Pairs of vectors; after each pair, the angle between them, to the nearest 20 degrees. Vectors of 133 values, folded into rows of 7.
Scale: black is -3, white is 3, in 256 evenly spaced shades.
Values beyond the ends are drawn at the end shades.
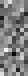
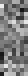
100 degrees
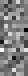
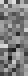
120 degrees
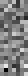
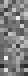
120 degrees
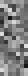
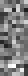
80 degrees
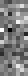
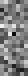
100 degrees
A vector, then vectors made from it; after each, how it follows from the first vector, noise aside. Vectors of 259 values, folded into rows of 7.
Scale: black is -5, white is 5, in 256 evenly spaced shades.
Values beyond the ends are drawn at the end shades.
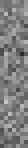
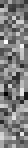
reversed, scaled up.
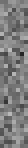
sign-scrambled.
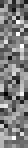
reversed, scaled up.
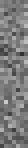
sign-scrambled.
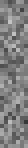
wrapped around.
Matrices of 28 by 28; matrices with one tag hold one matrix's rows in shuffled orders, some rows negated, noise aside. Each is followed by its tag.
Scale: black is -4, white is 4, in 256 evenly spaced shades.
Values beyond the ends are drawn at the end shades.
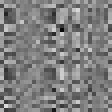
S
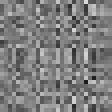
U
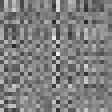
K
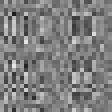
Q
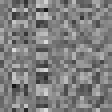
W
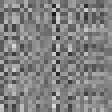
K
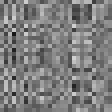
Q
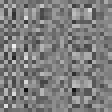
Q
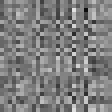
U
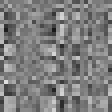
S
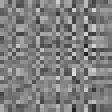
U
